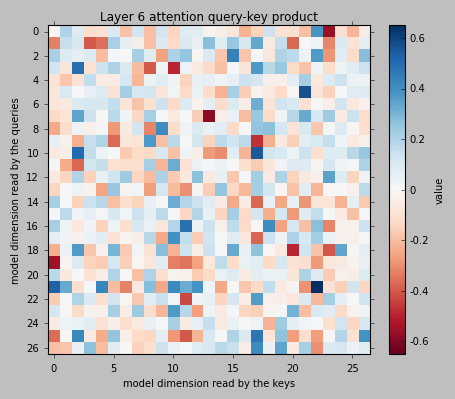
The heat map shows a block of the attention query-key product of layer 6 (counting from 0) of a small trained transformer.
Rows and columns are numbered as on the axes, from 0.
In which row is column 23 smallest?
0
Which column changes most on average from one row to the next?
17
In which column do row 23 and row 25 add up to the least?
12
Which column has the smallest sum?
16
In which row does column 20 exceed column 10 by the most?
3
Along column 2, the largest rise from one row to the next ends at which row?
10
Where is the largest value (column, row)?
22, 21
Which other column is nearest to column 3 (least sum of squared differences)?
25
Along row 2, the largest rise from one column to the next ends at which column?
15
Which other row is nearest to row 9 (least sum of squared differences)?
11
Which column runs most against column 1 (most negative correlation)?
23
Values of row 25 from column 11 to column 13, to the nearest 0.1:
-0.4 -0.2 0.1
